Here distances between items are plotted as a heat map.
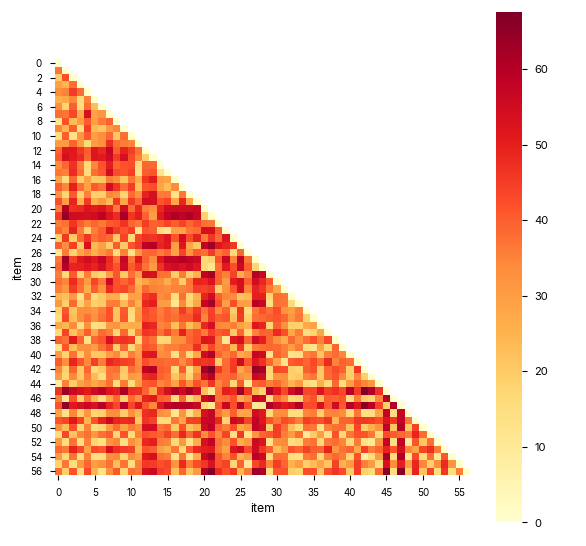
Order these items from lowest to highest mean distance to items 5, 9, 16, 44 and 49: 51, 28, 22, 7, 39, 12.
39, 51, 7, 22, 12, 28
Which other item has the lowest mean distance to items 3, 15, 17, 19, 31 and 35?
11
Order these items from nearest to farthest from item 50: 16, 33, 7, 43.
33, 16, 43, 7
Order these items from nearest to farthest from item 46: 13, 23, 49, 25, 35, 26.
25, 26, 23, 35, 49, 13
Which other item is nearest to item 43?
52
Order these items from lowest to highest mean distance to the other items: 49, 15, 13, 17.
15, 17, 49, 13
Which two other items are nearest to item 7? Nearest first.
25, 19
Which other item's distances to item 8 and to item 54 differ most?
42
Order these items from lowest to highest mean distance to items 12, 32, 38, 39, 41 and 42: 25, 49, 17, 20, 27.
17, 49, 25, 20, 27
